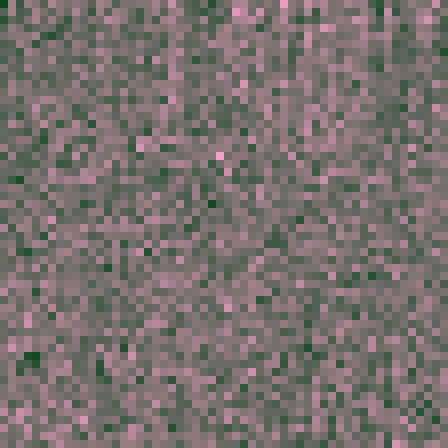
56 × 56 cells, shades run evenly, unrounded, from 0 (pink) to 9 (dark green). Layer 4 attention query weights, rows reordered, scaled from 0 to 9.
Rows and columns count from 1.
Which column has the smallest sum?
20
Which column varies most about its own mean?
39
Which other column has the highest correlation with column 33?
13
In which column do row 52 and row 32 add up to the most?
53
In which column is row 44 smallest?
2
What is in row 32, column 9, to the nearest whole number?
3
